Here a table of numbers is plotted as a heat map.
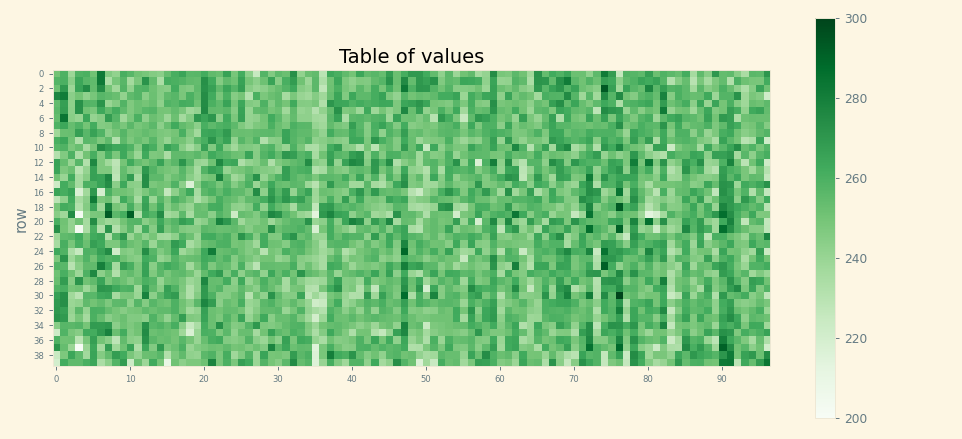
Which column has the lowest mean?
35
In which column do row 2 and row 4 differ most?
74
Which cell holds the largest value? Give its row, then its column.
30, 76
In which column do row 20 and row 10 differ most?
80
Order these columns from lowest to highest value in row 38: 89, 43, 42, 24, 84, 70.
70, 24, 42, 43, 89, 84
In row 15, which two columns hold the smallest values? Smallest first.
18, 0
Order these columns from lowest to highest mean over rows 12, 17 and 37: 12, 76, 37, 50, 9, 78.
50, 9, 12, 37, 76, 78
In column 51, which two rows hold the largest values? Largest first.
30, 1
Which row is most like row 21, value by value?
37
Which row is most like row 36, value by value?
13
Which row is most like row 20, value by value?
12
